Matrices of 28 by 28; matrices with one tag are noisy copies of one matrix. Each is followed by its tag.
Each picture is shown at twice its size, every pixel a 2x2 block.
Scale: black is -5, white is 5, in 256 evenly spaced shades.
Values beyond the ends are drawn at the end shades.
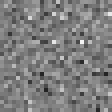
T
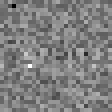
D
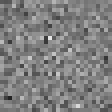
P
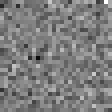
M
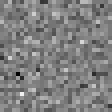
T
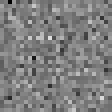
P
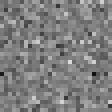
T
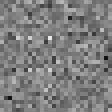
P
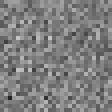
P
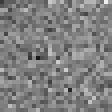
M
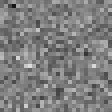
D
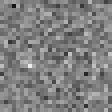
D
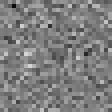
D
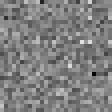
T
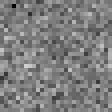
D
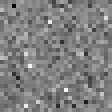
D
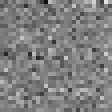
M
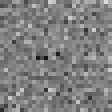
M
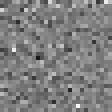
M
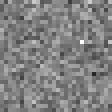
T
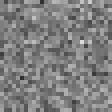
T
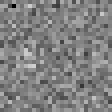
D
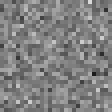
T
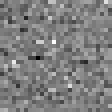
M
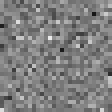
P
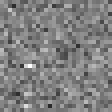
D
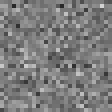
D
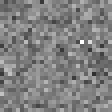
T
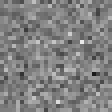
T
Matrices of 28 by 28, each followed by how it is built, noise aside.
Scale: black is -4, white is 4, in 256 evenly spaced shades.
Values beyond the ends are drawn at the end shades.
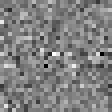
uneven rows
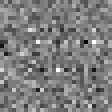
uneven rows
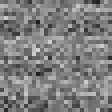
blocks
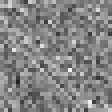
Toeplitz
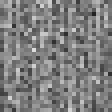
blocks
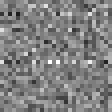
uneven rows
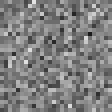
blocks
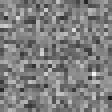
blocks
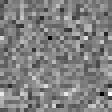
uneven rows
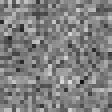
blocks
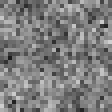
smooth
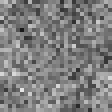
smooth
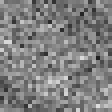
smooth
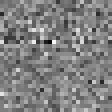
uneven rows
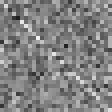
diagonal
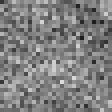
smooth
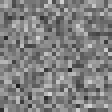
blocks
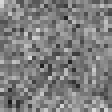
smooth
